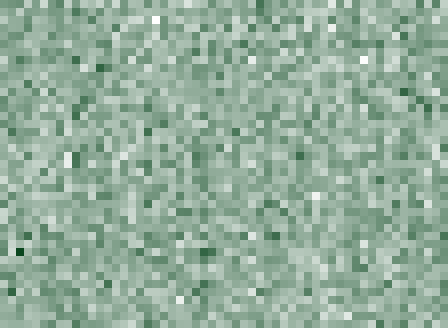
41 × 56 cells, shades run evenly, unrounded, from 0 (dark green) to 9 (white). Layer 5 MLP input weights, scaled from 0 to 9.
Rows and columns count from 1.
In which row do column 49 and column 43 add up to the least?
36
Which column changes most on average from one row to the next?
32
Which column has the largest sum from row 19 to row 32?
17
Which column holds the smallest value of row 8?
10
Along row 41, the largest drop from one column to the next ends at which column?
48
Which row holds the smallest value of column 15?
4
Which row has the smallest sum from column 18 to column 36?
30
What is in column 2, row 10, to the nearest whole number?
5
